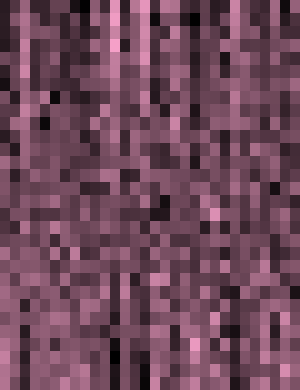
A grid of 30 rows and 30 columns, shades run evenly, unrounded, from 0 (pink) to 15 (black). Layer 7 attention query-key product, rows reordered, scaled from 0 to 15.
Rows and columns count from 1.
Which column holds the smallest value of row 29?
29
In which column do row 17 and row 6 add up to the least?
22
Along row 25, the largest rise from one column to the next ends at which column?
23
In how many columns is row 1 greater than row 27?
19
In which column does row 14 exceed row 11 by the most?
14
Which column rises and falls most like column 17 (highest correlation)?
30
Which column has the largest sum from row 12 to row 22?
20
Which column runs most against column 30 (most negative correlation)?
11
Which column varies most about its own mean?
12
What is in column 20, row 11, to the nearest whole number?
8
